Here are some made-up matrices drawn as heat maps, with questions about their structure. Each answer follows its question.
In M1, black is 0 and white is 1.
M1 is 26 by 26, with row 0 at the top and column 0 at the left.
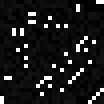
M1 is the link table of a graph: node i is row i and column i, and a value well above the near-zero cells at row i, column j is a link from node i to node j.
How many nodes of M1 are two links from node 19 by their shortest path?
3
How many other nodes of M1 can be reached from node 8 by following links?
3
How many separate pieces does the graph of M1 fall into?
3
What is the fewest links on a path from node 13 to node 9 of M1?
7
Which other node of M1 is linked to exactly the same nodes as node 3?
node 5
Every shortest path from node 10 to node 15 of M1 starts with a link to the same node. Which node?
node 20
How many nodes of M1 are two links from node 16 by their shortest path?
2
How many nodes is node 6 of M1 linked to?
3
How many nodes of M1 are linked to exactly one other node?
7
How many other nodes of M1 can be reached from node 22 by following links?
8
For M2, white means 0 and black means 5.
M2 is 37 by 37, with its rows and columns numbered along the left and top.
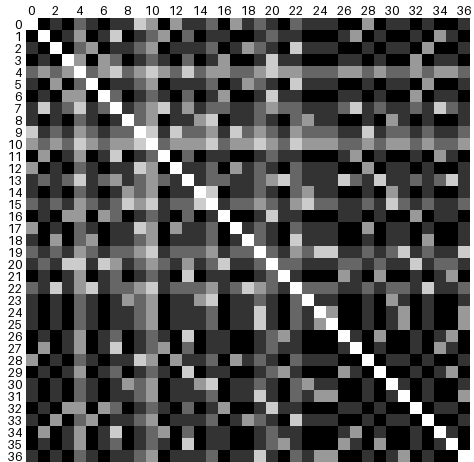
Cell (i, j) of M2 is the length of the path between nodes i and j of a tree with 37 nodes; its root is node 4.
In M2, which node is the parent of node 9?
10
